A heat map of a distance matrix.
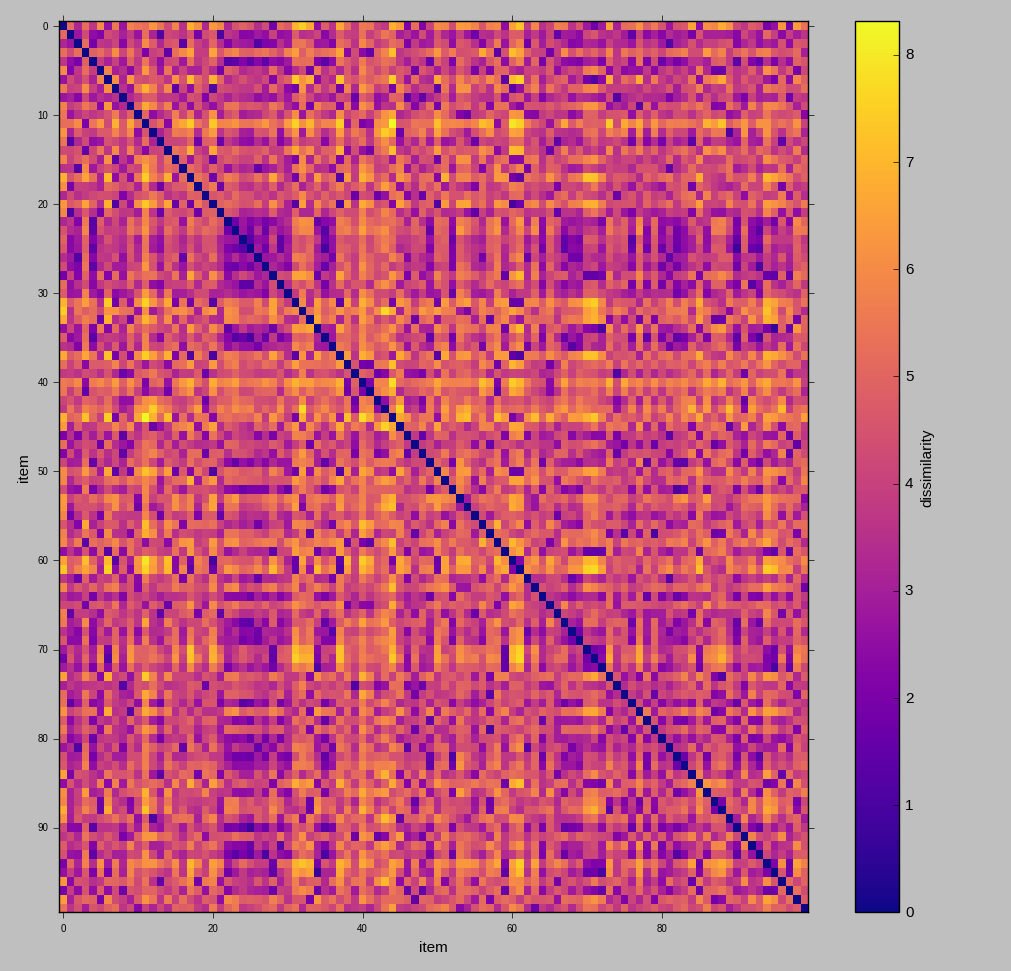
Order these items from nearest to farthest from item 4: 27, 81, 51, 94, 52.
27, 52, 81, 94, 51
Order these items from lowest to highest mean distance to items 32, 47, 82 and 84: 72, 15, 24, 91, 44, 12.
24, 12, 15, 72, 91, 44
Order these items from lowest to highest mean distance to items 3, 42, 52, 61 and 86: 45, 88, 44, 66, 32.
66, 88, 44, 45, 32
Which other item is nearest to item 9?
77
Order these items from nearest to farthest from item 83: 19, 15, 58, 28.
28, 15, 19, 58
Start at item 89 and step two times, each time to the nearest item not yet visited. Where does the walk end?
45
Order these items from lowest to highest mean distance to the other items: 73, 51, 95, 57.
95, 57, 73, 51
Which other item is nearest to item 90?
25
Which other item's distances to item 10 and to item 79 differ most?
57
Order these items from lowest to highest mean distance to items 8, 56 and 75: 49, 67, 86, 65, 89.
49, 67, 86, 65, 89
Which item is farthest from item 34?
61
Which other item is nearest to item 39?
74
